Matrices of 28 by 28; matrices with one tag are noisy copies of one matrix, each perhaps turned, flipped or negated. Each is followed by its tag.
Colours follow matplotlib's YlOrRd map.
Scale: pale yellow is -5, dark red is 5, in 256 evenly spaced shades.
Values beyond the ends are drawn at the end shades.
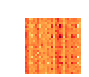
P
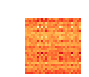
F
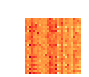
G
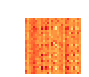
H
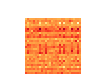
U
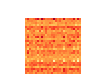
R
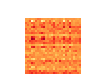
P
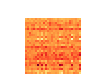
F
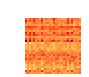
G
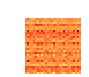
R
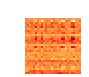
P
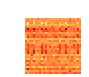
U
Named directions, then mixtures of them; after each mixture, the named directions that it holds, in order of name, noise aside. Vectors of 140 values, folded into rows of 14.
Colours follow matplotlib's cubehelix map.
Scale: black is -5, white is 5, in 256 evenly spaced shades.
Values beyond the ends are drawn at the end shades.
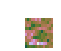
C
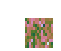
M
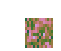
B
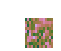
B.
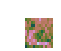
B, C.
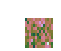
B, M.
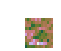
C.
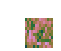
B, C.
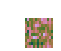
B, C.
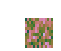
B.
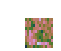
B, C.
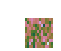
M.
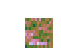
C.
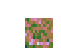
C, M.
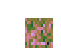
C, M.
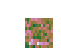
C, M.
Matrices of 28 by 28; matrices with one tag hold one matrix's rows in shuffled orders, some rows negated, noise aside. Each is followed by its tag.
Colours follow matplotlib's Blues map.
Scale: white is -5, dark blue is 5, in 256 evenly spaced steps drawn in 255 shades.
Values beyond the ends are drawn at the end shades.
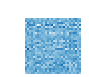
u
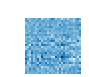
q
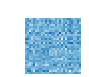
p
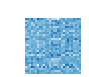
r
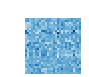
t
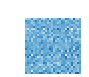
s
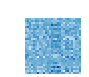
r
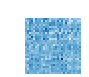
p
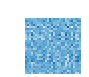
s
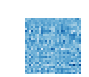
q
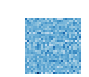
u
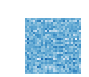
u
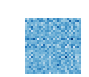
s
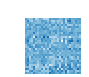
p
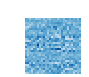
r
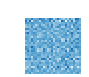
s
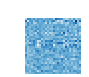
u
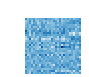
q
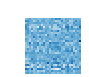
r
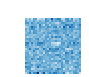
r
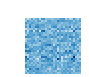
t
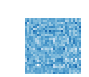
u
